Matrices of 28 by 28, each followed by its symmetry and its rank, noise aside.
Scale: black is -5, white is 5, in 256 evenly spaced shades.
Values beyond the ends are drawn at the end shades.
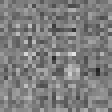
no symmetry, rank four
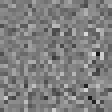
no symmetry, rank six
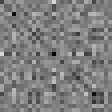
symmetric, rank three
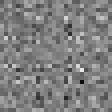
no symmetry, rank four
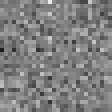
antisymmetric, rank six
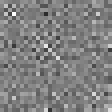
symmetric, rank four
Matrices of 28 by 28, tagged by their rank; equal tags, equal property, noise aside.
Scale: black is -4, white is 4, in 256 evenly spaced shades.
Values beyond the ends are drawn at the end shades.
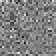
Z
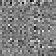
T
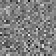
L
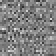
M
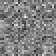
T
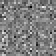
M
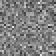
Z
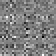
T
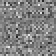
L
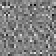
L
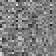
M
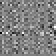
T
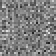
Z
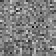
Z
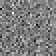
Z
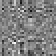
M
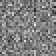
M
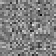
L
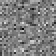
M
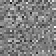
M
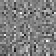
M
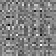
T
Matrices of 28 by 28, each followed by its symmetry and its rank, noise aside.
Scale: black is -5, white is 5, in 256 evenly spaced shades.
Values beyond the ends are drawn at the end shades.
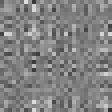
symmetric, rank three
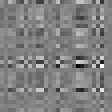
no symmetry, rank one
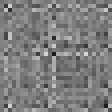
symmetric, rank two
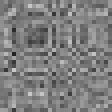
symmetric, rank two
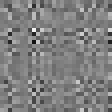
no symmetry, rank two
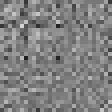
symmetric, rank three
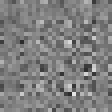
antisymmetric, rank two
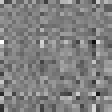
no symmetry, rank two
